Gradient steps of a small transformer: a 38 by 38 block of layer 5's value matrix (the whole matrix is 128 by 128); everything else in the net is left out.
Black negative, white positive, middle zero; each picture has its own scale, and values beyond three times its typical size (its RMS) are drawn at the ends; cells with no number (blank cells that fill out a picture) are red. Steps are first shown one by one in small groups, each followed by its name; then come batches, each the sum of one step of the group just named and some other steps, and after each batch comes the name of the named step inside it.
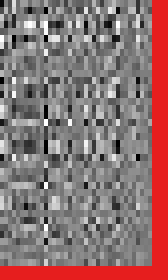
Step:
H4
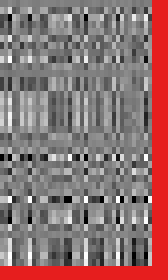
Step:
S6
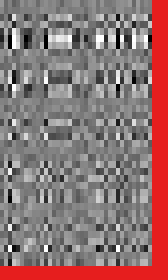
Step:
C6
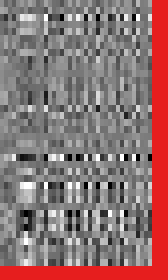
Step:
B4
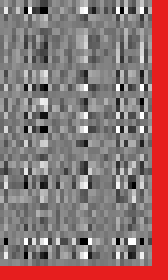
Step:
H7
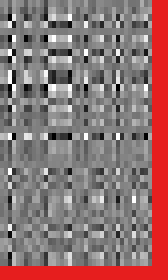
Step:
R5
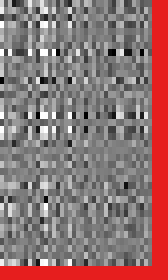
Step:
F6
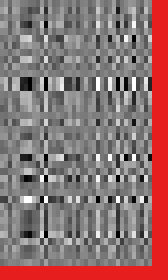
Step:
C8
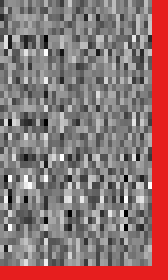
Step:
B4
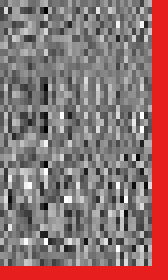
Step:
B4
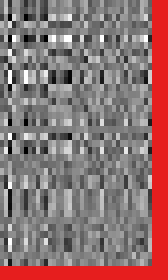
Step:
R5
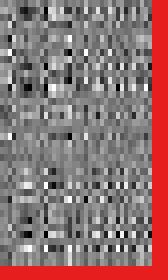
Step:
R5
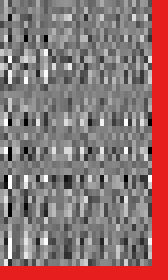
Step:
S6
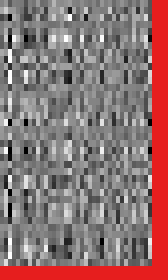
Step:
S6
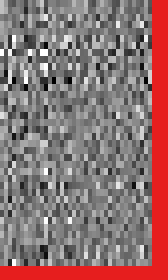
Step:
F6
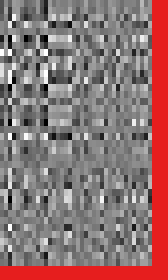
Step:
R5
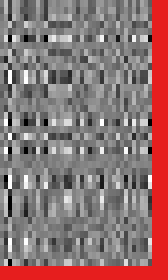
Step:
R5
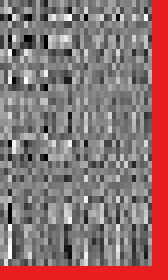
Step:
S6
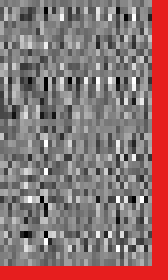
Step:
C8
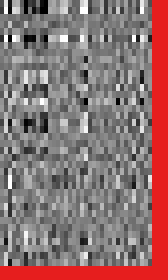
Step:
H7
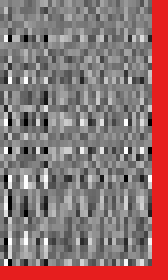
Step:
B4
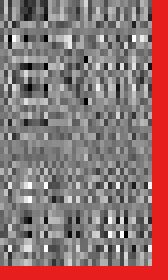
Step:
C6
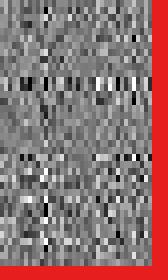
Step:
C8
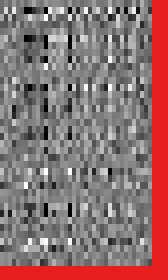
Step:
H4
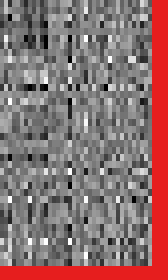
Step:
S6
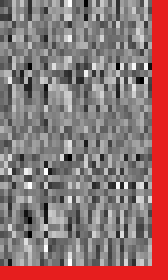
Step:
B4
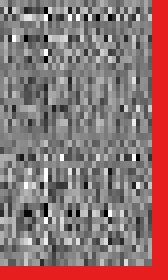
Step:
B4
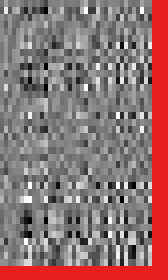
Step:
H7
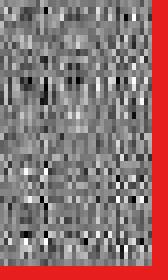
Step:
C8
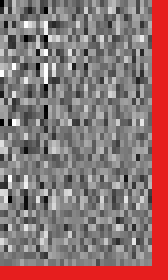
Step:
H4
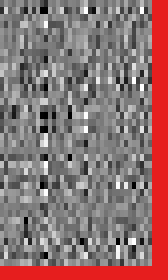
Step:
H7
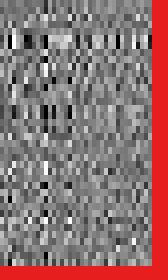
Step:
C6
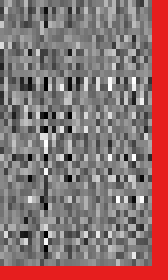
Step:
C8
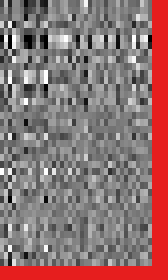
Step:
C6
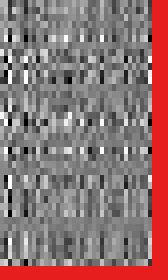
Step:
F6
